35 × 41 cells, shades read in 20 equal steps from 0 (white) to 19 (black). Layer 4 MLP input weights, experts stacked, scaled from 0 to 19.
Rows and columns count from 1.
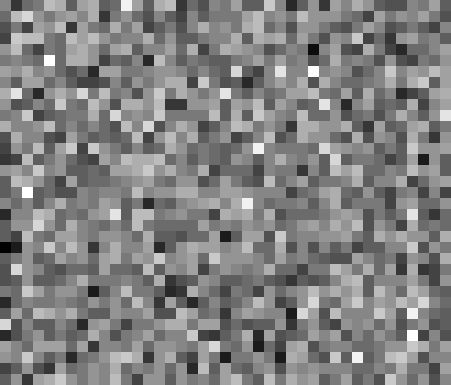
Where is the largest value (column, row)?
1, 23
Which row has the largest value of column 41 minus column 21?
18
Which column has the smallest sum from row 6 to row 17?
15
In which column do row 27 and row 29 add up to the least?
38
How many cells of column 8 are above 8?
25
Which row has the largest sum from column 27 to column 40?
5
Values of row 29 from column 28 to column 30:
3 7 13
